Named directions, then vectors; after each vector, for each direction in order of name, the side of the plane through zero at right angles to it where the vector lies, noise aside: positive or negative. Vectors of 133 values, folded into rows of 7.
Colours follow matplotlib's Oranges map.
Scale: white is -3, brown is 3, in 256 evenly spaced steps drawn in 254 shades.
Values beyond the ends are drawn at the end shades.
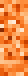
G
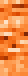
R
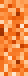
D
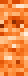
positive, negative, negative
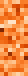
positive, positive, positive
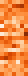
negative, positive, positive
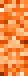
negative, positive, negative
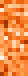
negative, positive, negative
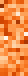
negative, positive, negative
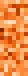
positive, positive, positive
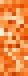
negative, negative, positive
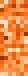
positive, negative, positive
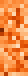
positive, positive, negative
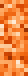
negative, positive, positive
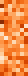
negative, positive, negative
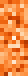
positive, positive, negative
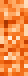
negative, negative, negative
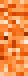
positive, negative, positive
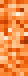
negative, positive, negative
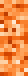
negative, positive, positive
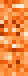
positive, negative, negative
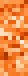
negative, negative, positive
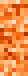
positive, positive, positive
